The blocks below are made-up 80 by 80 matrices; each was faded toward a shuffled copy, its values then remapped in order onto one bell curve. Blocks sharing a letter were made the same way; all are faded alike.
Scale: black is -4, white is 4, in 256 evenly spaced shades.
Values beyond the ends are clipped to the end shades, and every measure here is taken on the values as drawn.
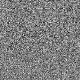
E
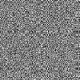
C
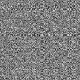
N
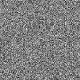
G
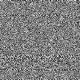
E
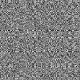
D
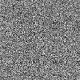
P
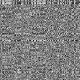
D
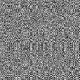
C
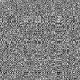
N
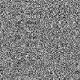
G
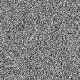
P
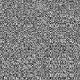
N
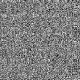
G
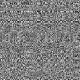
D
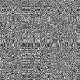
C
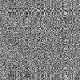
C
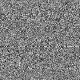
E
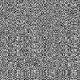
C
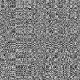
C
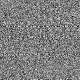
E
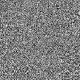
P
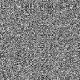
G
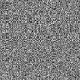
N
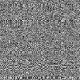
D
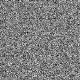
E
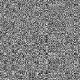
N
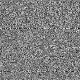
E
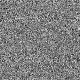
E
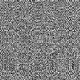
N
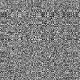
D
